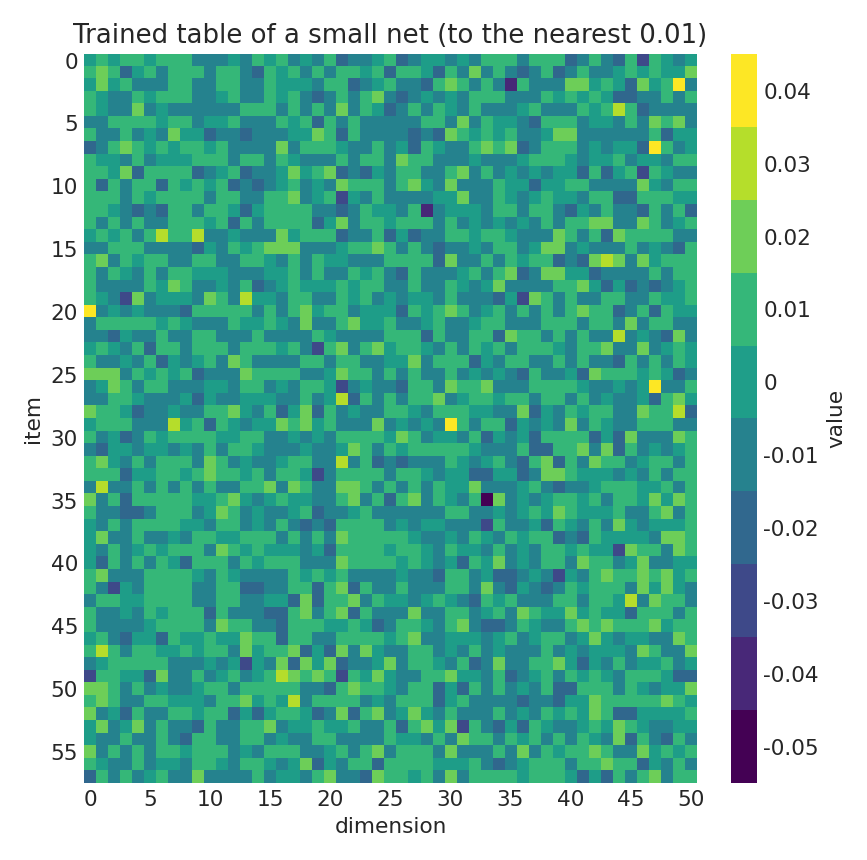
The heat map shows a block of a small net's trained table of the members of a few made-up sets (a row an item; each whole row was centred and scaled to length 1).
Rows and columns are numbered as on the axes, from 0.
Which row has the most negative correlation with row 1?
54
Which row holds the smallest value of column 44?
39
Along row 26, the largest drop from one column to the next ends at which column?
48
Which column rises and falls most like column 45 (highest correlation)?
22
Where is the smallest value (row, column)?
35, 33
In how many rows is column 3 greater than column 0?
18
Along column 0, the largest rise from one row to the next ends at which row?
50
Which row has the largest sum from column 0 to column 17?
47
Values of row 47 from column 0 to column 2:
0.01 0.03 0.01
